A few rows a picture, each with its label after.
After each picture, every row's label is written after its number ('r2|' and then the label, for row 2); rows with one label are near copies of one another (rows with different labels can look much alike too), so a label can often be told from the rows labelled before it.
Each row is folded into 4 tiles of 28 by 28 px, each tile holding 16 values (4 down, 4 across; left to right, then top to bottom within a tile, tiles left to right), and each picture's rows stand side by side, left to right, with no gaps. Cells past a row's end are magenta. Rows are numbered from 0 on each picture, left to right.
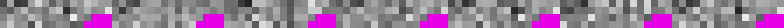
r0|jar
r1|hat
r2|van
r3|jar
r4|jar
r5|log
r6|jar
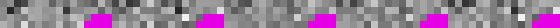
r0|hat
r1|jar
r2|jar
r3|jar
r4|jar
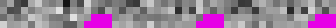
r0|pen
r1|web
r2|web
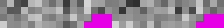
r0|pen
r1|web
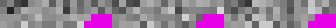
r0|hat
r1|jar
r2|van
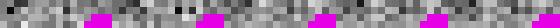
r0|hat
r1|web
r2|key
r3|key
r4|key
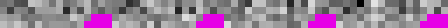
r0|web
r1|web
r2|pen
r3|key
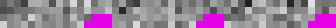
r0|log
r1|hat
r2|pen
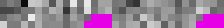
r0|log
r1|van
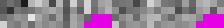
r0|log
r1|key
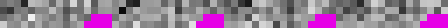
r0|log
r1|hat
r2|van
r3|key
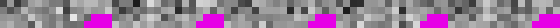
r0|jar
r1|key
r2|web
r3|hat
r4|key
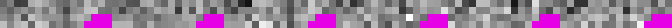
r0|van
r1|web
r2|van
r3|jar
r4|pen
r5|hat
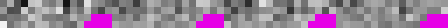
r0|pen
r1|key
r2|key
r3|jar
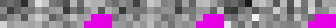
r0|key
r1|key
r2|log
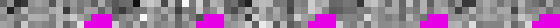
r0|hat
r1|log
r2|van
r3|log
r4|hat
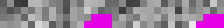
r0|van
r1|hat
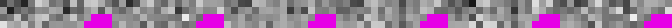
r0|key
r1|jar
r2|web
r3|van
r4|van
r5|jar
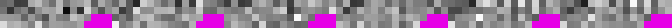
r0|web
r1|pen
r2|jar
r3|hat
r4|log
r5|log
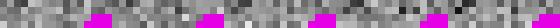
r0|pen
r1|jar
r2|hat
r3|web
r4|hat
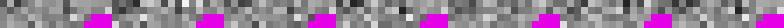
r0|jar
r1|log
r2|jar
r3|jar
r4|key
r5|pen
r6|jar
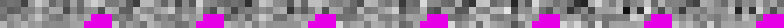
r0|key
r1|pen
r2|key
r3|pen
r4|pen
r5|web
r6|web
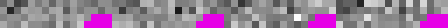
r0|hat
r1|web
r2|jar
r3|log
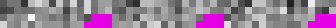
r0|log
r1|van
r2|pen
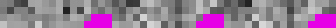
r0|web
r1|van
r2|van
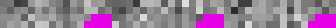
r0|van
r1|log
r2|hat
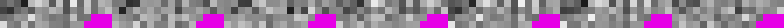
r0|log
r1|hat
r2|web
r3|key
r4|log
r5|log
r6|jar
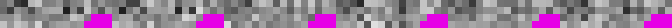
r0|web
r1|web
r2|log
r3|van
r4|key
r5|key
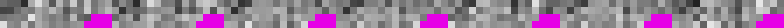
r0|log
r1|key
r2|hat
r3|hat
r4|pen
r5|hat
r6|van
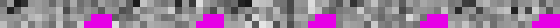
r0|hat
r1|pen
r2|van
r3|jar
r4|web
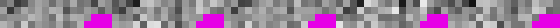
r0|hat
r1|van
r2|hat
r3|pen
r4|van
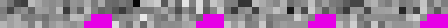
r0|web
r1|log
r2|web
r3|web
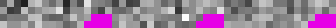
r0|pen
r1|jar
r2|key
